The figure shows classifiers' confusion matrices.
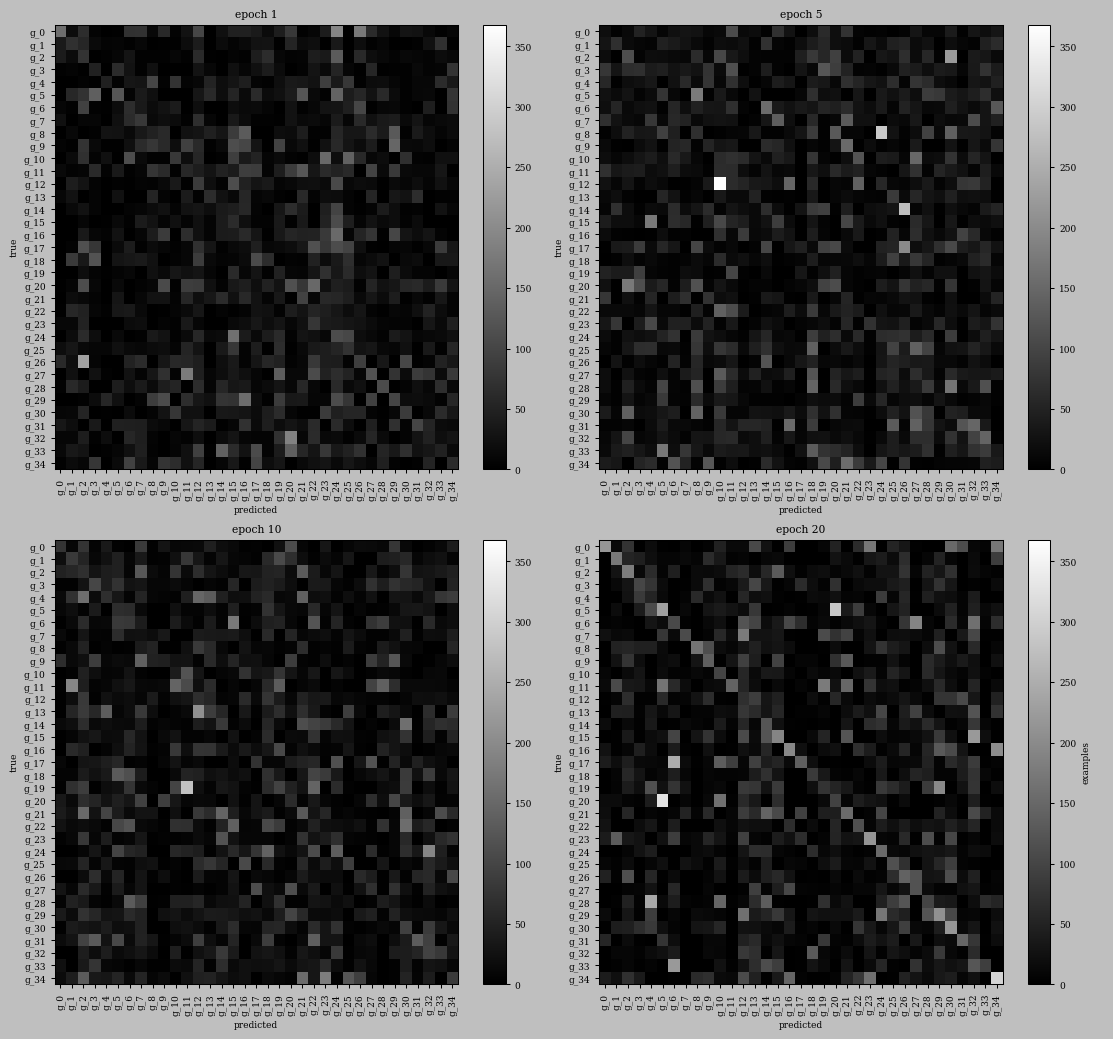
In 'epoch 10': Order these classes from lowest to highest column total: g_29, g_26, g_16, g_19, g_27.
g_26, g_16, g_27, g_29, g_19
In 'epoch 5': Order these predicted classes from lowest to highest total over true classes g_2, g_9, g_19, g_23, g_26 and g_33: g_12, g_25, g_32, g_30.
g_12, g_25, g_32, g_30
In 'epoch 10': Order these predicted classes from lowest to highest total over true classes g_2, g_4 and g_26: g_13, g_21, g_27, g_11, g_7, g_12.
g_11, g_27, g_13, g_7, g_12, g_21
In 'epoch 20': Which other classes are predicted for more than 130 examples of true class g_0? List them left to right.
g_23, g_30, g_34
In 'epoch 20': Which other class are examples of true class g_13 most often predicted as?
g_32
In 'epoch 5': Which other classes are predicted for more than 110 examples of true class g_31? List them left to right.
g_16, g_25, g_27, g_32
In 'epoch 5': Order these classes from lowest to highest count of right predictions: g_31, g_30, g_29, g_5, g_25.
g_29, g_30, g_5, g_25, g_31
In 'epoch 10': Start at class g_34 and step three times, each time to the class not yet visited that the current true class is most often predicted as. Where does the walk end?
g_30
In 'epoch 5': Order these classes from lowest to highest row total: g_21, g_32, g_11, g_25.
g_21, g_11, g_32, g_25
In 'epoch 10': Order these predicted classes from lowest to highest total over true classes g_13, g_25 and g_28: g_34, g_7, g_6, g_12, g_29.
g_29, g_34, g_6, g_7, g_12
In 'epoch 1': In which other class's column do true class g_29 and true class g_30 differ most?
g_16
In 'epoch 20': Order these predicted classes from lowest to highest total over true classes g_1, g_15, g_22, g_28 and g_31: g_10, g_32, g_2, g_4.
g_2, g_10, g_4, g_32
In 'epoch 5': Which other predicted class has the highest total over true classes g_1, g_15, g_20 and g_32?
g_2
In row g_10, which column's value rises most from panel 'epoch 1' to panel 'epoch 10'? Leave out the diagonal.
g_11
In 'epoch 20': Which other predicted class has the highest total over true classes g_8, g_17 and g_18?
g_6
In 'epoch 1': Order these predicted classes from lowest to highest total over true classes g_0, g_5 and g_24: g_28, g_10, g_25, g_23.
g_10, g_23, g_28, g_25
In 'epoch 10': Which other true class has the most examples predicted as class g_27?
g_17
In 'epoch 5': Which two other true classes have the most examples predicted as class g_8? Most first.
g_5, g_30
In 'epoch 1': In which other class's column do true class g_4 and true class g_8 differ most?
g_29
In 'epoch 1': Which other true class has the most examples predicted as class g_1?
g_18
